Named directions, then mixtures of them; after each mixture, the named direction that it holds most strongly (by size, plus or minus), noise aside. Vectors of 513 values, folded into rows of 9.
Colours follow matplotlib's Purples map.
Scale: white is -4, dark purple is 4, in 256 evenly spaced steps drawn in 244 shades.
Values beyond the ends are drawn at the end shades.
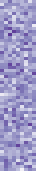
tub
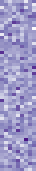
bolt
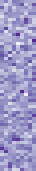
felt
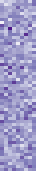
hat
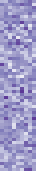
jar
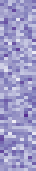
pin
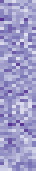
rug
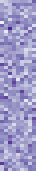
hat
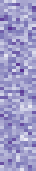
rug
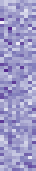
hat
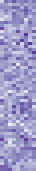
rug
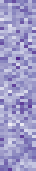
rug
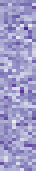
jar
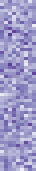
tub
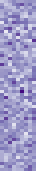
jar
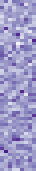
felt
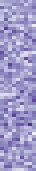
tub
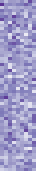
jar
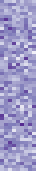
rug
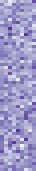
hat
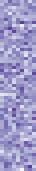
tub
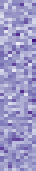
felt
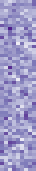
hat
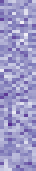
rug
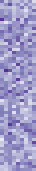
rug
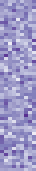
pin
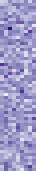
tub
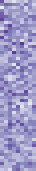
rug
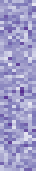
jar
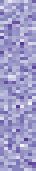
bolt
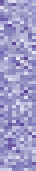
rug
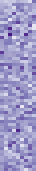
hat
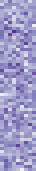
tub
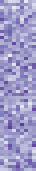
rug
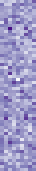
hat
